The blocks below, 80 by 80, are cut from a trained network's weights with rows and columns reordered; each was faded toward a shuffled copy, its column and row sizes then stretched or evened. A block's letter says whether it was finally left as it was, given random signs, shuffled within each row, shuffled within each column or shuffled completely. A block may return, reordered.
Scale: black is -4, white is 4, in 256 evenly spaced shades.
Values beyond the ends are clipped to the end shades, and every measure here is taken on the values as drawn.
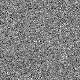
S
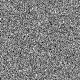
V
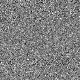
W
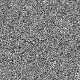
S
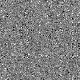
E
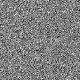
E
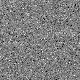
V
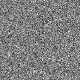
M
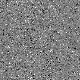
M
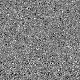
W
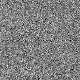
S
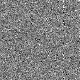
M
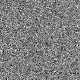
S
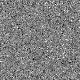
W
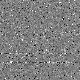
W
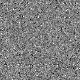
S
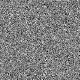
S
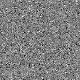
S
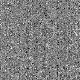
E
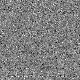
W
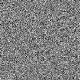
E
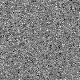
M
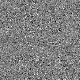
S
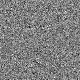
W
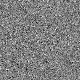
W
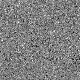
W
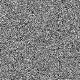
M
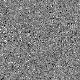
S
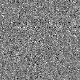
E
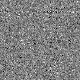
S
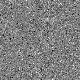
M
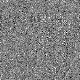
E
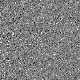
E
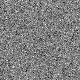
V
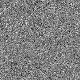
W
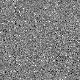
S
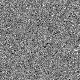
W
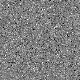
W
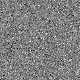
V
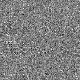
E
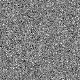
M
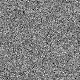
W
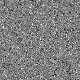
M
